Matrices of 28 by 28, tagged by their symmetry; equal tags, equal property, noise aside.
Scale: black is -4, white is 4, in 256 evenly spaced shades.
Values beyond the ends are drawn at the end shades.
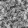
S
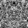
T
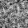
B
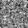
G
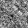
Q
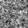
B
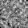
Q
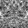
T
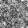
Q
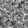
B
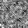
Q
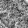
Q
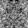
T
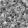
Q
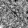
Q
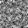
S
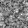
S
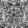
T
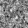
S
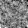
G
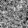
B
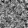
Q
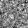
Q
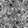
S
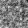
Q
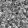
G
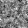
G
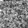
B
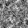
S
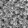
B
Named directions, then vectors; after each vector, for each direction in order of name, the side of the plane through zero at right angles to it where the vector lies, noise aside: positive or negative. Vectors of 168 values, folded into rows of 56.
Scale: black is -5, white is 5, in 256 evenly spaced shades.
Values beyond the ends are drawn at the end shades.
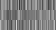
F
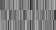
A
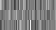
negative, negative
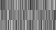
positive, negative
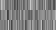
negative, positive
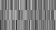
negative, negative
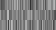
positive, negative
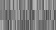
positive, positive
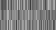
positive, negative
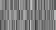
negative, negative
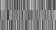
negative, positive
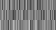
positive, positive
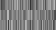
positive, negative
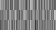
negative, negative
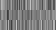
negative, positive
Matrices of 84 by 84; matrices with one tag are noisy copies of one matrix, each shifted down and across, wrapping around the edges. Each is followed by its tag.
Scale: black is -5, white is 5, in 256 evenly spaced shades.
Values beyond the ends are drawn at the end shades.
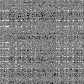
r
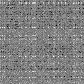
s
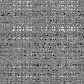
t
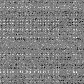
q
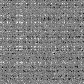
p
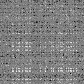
t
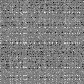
s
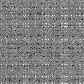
p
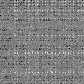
q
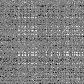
t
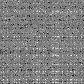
p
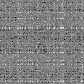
s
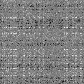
r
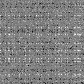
p
